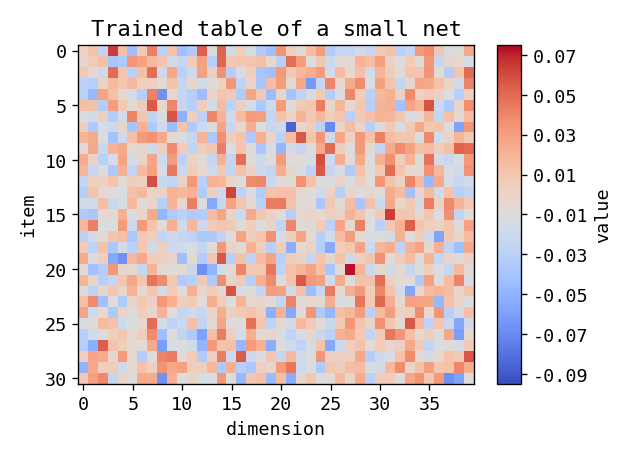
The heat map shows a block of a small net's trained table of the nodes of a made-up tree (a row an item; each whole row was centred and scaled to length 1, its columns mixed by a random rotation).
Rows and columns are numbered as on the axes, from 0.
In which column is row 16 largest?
33
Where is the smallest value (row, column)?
7, 21
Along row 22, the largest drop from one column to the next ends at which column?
16
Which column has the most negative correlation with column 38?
17
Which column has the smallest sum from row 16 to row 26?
12
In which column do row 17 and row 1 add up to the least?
36
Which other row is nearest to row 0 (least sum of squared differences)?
2
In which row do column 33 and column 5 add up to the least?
0
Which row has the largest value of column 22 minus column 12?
20
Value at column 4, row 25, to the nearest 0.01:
-0.02
